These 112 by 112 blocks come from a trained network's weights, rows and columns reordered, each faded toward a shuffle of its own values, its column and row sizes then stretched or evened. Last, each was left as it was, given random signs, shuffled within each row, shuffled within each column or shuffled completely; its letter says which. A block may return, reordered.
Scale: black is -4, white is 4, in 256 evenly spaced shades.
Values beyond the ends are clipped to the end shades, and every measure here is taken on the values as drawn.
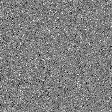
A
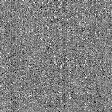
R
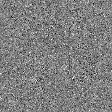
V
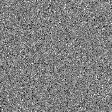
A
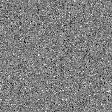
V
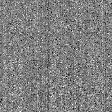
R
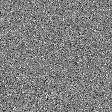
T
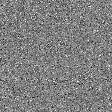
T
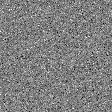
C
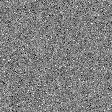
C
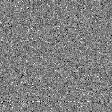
R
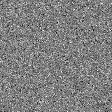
T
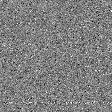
T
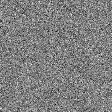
V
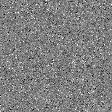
A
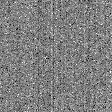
A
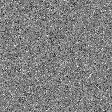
C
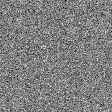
A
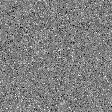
C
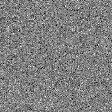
R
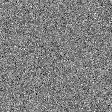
C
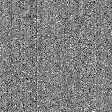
R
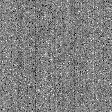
A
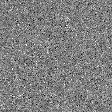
V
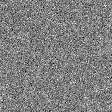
C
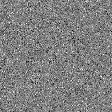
R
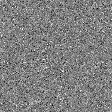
V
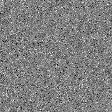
T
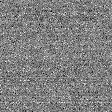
T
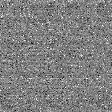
R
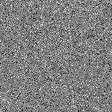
C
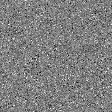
A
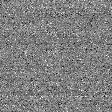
T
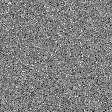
C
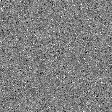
A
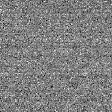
R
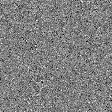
A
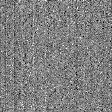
R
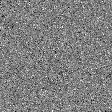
C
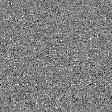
R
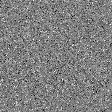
T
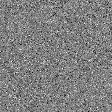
T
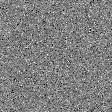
C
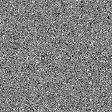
V
